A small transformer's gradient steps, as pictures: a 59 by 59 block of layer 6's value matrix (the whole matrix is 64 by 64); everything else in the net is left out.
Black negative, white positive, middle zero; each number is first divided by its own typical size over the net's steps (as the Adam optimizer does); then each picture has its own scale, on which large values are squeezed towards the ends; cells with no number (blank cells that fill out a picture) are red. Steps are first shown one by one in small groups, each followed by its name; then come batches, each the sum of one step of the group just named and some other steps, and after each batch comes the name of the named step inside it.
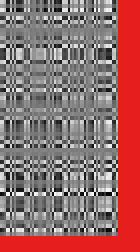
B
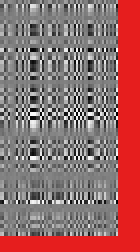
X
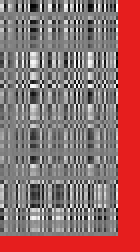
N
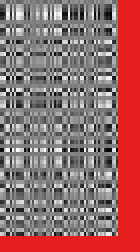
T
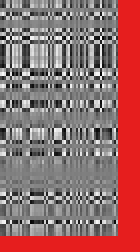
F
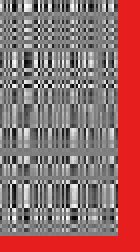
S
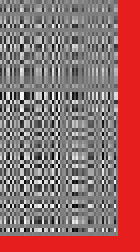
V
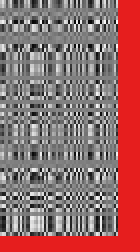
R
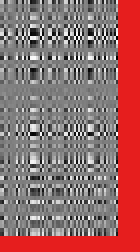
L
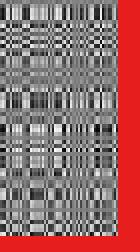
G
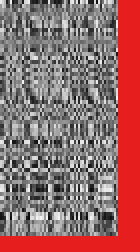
X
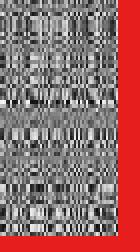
F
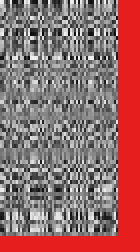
L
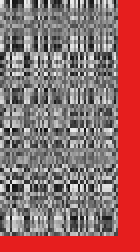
S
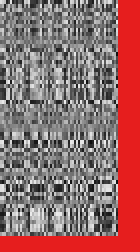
N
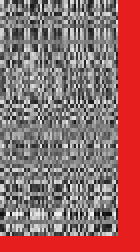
N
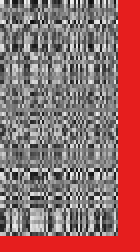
R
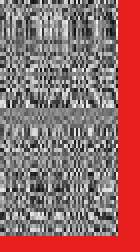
T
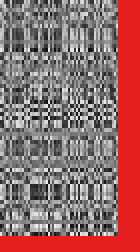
X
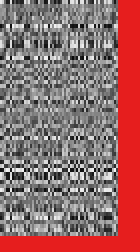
B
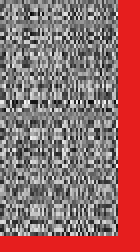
F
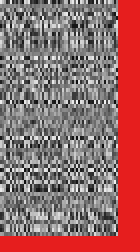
V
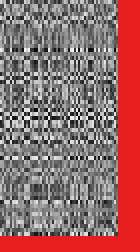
X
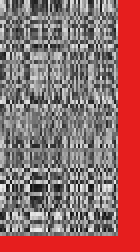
V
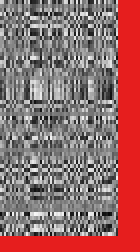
L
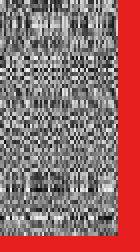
L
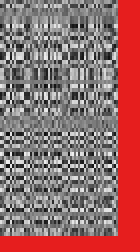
V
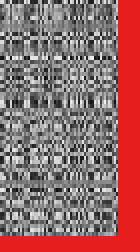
T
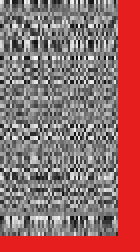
L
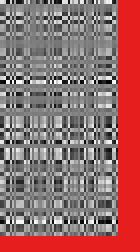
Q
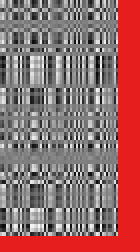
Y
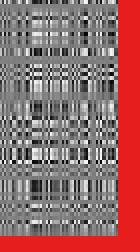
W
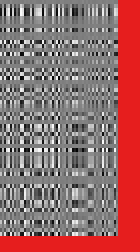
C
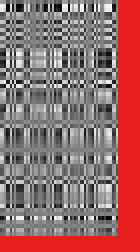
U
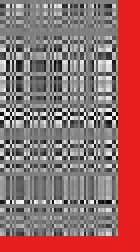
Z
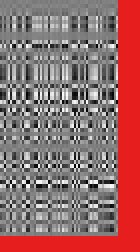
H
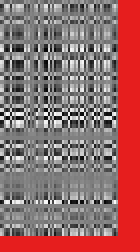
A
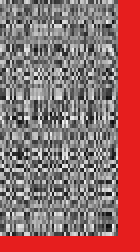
W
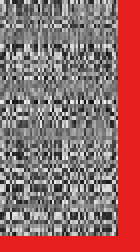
U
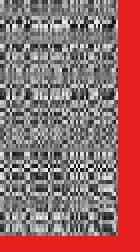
H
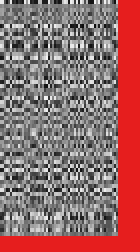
H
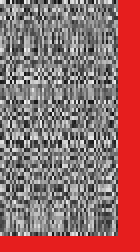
Q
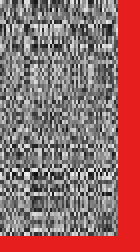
C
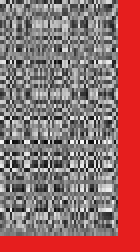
Z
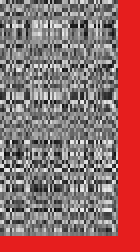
W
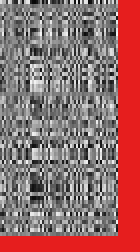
W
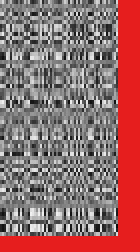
Y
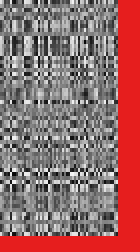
H
